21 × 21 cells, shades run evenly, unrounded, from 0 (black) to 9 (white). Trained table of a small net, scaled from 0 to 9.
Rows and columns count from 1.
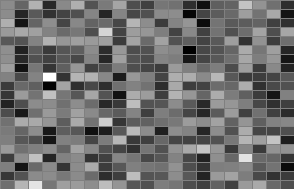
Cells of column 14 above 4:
8
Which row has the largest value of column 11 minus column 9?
11
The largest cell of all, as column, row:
4, 9
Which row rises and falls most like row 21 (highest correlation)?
1
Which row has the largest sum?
14
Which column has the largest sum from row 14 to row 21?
18
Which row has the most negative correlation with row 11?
16
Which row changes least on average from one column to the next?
21
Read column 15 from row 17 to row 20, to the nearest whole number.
7 1 2 1
